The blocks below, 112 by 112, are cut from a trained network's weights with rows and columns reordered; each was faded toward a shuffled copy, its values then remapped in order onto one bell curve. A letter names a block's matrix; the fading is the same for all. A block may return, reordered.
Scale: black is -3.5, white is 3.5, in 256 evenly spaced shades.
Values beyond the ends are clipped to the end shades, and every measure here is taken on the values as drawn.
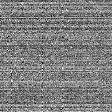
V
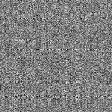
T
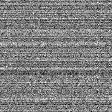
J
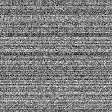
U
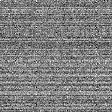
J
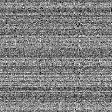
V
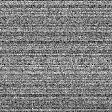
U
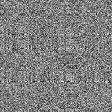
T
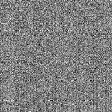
T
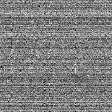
J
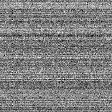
J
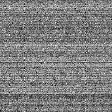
V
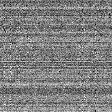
J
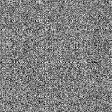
T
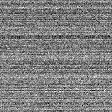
U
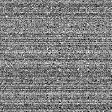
V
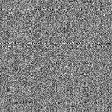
T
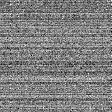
J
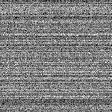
U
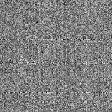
T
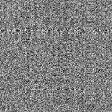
T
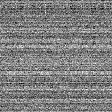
U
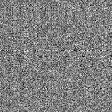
T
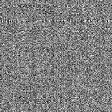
T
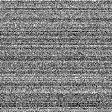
U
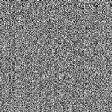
T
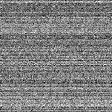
U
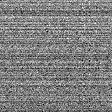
J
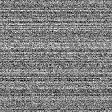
U
